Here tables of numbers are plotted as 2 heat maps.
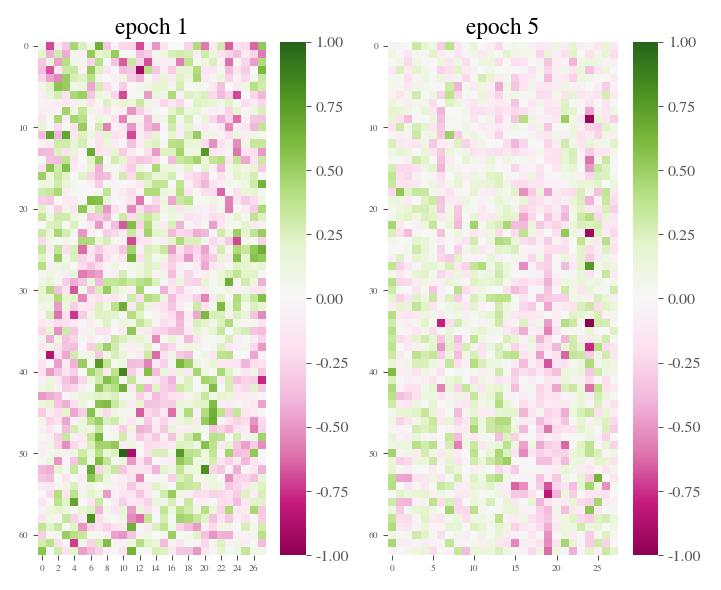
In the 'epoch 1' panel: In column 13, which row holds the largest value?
40
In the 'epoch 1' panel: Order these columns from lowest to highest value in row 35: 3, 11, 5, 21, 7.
7, 5, 21, 3, 11
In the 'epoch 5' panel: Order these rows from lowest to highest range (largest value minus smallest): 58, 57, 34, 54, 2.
2, 58, 57, 54, 34
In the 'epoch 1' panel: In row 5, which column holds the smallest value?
6
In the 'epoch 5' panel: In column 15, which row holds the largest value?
38
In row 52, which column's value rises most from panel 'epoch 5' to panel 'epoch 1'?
20
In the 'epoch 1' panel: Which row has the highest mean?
50
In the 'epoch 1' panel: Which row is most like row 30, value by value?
61
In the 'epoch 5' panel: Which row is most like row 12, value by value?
30
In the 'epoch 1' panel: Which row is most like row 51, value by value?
39
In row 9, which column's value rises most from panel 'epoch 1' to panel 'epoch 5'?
21
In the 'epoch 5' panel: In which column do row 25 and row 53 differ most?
25
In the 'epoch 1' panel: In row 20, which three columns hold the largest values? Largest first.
5, 27, 7
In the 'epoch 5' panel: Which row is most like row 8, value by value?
13
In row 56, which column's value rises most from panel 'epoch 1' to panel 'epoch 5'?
25
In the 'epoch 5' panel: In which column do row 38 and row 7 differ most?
21
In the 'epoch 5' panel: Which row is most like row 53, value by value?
43
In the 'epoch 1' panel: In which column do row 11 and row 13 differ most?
1
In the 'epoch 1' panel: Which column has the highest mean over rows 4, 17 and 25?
27
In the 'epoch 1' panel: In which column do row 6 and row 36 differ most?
10
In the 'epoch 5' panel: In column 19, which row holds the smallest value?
55
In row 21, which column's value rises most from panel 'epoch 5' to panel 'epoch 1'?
16
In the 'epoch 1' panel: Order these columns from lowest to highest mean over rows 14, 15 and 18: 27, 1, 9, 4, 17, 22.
22, 4, 27, 9, 1, 17
